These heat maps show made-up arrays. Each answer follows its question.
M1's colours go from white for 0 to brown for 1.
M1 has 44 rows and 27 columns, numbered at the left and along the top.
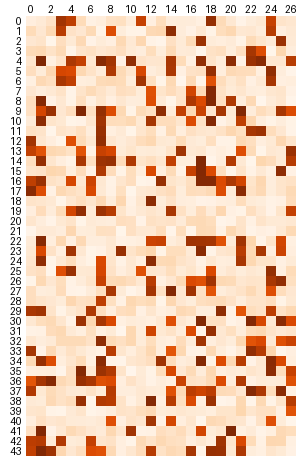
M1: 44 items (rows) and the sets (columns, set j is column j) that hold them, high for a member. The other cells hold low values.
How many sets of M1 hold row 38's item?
8
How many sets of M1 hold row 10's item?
6
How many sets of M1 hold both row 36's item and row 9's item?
9
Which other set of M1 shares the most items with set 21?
1
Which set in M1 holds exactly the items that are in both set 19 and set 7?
2
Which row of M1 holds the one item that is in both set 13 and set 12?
22
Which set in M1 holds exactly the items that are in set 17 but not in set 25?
20
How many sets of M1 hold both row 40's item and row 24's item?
1
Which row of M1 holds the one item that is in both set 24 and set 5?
35
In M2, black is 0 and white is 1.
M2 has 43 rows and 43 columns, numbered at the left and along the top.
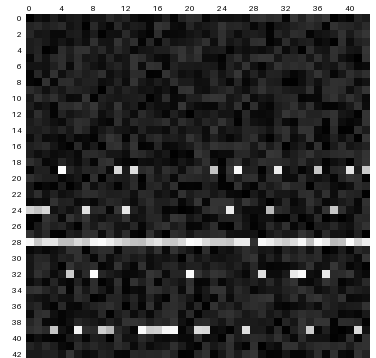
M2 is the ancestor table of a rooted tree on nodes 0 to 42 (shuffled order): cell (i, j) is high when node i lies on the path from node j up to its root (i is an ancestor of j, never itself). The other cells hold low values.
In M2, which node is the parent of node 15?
39
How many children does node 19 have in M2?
9
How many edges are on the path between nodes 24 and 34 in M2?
3
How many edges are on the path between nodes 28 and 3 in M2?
2
